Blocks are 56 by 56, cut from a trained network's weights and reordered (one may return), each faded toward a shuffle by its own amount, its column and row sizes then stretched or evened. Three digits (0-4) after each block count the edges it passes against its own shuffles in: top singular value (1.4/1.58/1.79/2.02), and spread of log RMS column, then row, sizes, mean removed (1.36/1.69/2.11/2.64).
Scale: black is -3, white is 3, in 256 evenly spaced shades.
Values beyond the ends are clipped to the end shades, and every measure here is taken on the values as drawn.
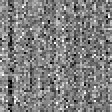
2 2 0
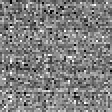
1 1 0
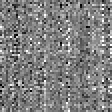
1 4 0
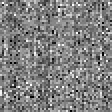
1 1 1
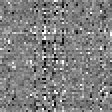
1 4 1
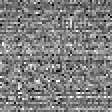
3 1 1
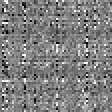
3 4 1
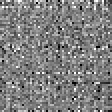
1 1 3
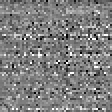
1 1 4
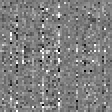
0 4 2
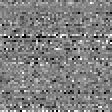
1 0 4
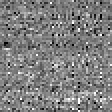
1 3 3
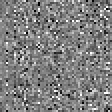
0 4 2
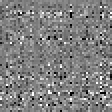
0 4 4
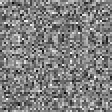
3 1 0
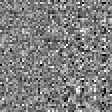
2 3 1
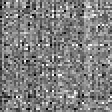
2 1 3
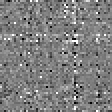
1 3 3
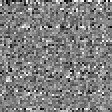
0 0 4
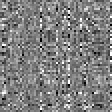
4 4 2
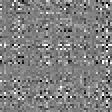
3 4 4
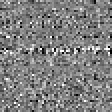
0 1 4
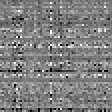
4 3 4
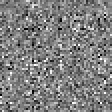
1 3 2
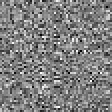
3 2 2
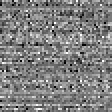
2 0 4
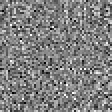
1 0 1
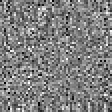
2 3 0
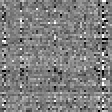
3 4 0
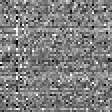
2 2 0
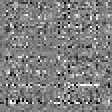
1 4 4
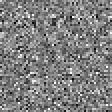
0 2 1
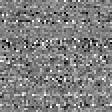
0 0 4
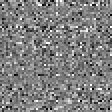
1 2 4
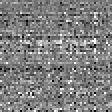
2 2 4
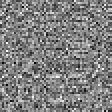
4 0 1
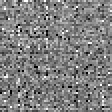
0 2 1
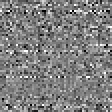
1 1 4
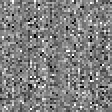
0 3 0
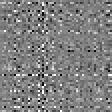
3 4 4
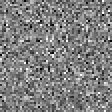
2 2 2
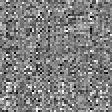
2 3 2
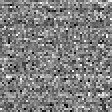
1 0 0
